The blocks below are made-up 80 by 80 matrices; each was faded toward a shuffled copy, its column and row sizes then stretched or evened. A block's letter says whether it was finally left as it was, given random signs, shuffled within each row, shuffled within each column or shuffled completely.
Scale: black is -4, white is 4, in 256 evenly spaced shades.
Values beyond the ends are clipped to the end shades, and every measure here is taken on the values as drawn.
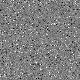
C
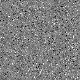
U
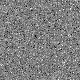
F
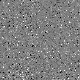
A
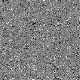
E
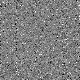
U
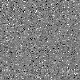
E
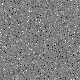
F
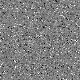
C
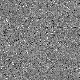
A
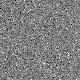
F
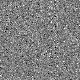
U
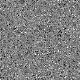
A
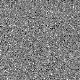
A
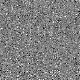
E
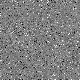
C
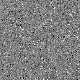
U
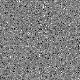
E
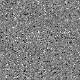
A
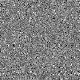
E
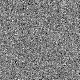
U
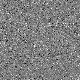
C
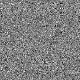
A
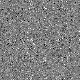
E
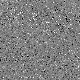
C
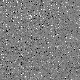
U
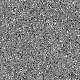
F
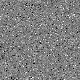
C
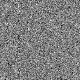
U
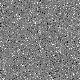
U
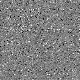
C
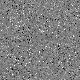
U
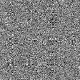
E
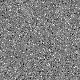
F
